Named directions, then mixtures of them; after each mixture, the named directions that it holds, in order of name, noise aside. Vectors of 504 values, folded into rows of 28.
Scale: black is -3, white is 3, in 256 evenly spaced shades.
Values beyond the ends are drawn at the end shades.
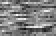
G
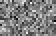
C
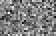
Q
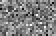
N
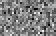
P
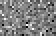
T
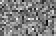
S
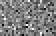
T.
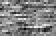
G.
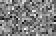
C, Q.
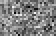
G, P, T.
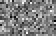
C.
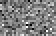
N, T.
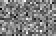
C, N.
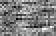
G, S.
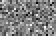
N.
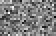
Q.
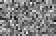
C.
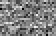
G, N.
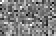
N, Q, S.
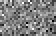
C, T.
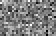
N, Q, T.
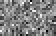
C, T.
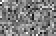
N, P, Q.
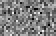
P.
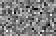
P.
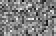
S.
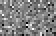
T.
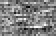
G, P.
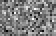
C, P.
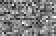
G, Q, S.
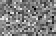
P, Q, S.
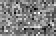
G, P.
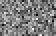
N, S, T.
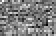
G, N, S.
